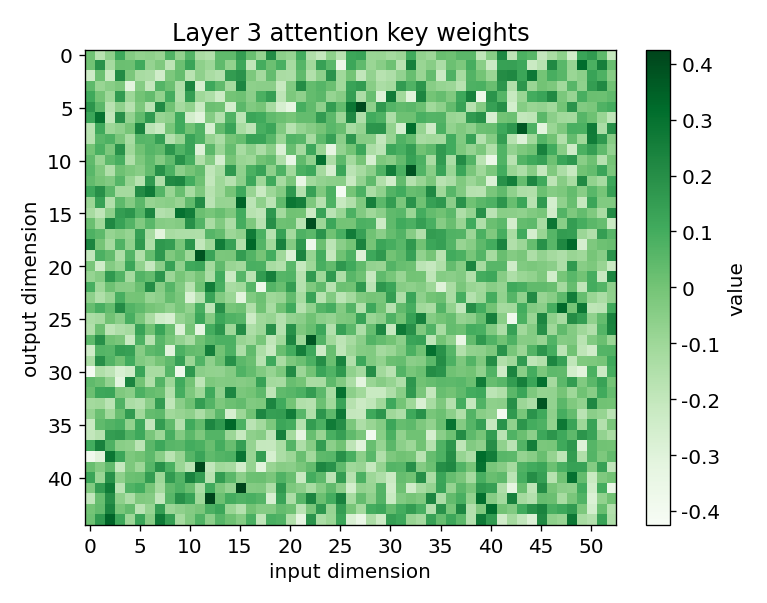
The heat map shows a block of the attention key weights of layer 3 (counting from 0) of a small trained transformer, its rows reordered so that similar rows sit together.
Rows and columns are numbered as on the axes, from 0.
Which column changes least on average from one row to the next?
36
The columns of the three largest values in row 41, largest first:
15, 2, 45
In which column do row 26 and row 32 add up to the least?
11
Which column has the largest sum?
32
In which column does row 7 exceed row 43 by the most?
50
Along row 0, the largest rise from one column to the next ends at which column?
49
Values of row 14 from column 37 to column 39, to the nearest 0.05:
0.2 0 0.05
